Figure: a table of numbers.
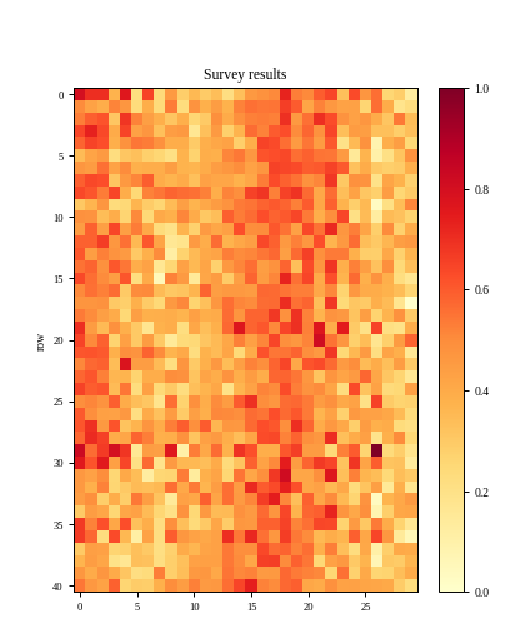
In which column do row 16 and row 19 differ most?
23
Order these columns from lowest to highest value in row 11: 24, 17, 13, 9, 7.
7, 9, 13, 24, 17
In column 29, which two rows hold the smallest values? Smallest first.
17, 36
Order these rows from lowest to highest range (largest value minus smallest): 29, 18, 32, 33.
18, 32, 33, 29
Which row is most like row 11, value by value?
14
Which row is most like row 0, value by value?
30
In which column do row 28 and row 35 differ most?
26
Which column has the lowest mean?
29
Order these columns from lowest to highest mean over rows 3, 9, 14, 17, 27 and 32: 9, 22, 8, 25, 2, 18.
25, 8, 9, 2, 22, 18
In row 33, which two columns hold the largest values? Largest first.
17, 16
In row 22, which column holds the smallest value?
8
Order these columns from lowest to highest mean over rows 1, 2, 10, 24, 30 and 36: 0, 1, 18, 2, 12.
12, 2, 1, 0, 18
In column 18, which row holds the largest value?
31
